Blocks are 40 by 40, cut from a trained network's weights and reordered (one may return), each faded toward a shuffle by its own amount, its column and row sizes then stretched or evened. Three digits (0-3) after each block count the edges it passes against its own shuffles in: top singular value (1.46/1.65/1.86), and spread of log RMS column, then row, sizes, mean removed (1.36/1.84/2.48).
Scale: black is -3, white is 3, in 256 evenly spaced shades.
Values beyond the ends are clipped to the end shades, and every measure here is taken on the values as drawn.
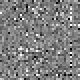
0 2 1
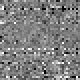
0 1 3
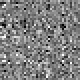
1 2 1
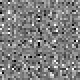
0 2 2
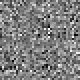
1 2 1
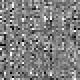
0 3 1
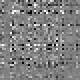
2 3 3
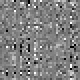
0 3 1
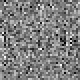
0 1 1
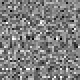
1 0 2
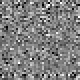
1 1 2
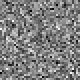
0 0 0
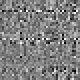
3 1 2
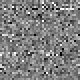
1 0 2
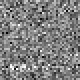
0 0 1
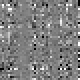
2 3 2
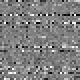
1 0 3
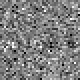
1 0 1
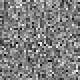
0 0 1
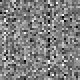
2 2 0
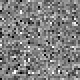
0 2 1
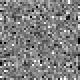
0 1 1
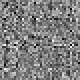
2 1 1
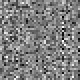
1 2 0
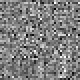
1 2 1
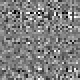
2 1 3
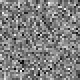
0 0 0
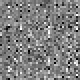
0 3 1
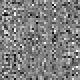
0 3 0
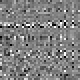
2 2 3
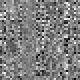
2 3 0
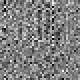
2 2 0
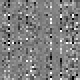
0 3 1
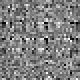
3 1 2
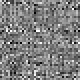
2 1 2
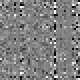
1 3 2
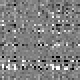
2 2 3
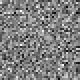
1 1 0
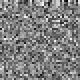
2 0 1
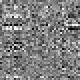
3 1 2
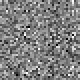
0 1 1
